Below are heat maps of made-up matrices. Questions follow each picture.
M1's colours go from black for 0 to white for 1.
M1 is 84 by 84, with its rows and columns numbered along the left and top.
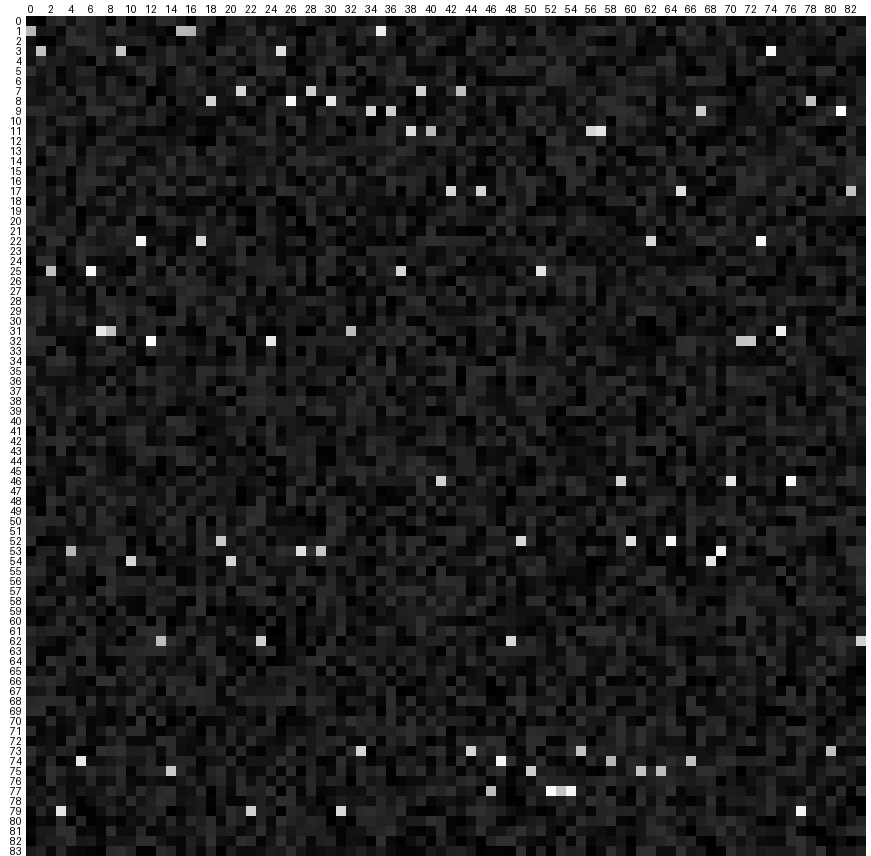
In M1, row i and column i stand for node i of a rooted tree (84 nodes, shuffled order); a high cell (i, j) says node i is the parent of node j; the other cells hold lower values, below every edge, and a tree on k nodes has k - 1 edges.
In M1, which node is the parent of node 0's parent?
3
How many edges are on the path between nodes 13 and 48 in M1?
2
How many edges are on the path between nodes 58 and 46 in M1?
5
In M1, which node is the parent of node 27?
53
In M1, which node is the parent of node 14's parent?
31
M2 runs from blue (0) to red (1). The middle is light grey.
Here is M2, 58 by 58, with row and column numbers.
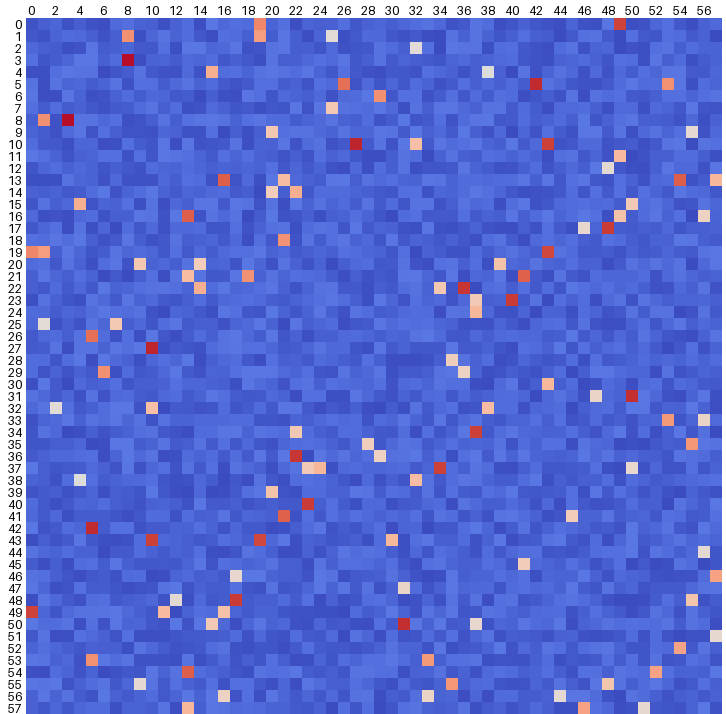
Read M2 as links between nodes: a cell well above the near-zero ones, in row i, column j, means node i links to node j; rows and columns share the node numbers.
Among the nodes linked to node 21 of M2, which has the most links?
node 13
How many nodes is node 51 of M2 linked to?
1
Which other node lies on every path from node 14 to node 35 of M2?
node 55
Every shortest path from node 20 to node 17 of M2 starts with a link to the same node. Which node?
node 9
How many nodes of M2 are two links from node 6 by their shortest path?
1
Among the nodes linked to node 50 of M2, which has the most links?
node 37
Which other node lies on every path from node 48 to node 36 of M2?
node 22
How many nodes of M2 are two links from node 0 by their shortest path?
4
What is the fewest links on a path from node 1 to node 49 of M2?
3
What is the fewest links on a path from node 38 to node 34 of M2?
5
